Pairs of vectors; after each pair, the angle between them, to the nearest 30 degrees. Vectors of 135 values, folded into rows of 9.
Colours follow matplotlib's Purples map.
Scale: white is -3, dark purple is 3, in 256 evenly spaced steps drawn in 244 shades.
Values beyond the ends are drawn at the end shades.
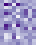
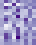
150 degrees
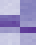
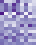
120 degrees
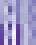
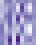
60 degrees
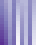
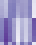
60 degrees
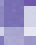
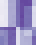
90 degrees
